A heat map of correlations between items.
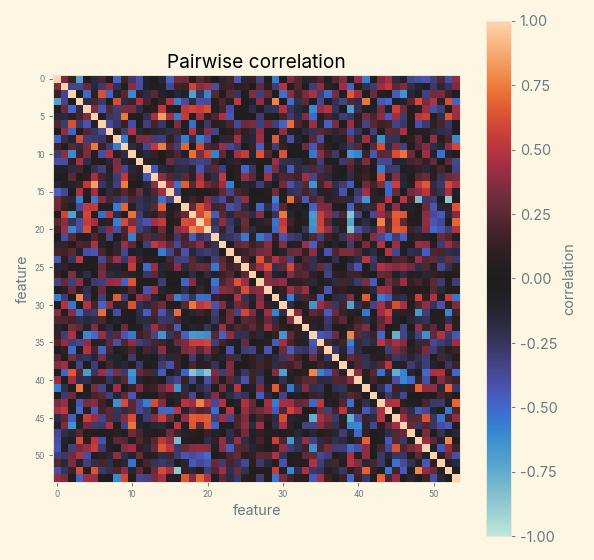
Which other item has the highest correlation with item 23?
44
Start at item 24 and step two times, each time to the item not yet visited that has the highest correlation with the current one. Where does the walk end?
10
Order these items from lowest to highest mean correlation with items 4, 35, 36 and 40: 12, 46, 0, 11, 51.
11, 51, 12, 46, 0
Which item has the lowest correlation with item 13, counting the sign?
12
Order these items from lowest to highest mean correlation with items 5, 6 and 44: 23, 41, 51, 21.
41, 21, 51, 23
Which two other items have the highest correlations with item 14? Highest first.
5, 9
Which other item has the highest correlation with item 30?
18
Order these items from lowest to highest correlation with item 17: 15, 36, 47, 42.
47, 15, 42, 36
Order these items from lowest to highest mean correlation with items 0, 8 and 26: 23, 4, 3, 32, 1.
4, 3, 1, 32, 23
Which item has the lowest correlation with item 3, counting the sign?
0
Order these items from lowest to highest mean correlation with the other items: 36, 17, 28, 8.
8, 36, 17, 28
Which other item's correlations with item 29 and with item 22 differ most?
43
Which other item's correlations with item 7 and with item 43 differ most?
9
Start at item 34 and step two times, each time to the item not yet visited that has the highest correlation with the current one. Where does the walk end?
2
